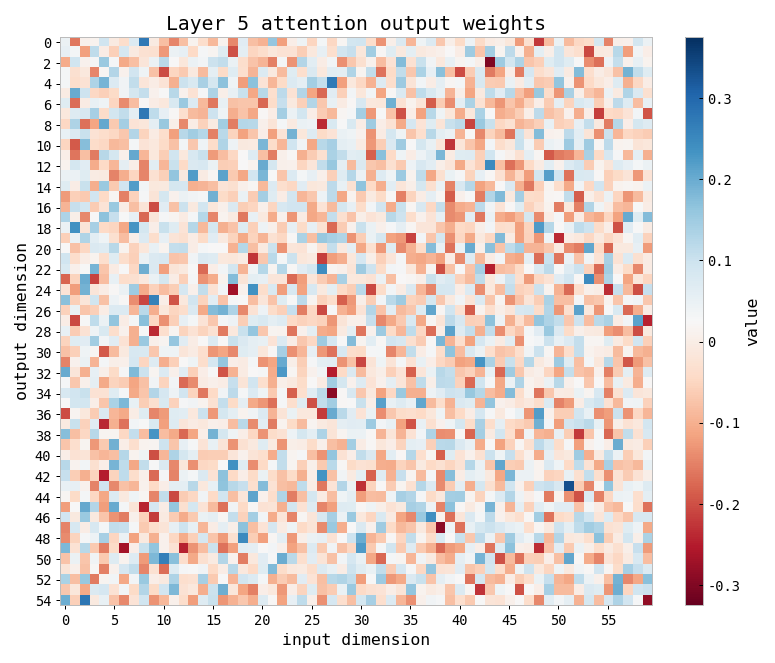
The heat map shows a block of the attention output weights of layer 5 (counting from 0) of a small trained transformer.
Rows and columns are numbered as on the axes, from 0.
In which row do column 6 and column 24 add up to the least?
49
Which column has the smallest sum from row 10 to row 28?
39
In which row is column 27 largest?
4
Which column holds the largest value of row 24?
19
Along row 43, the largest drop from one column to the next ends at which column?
52
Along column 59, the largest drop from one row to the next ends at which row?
54
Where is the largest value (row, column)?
43, 51
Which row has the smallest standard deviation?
29
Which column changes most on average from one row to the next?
27
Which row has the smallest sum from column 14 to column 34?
30
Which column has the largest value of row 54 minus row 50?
2
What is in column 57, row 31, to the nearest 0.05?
-0.2
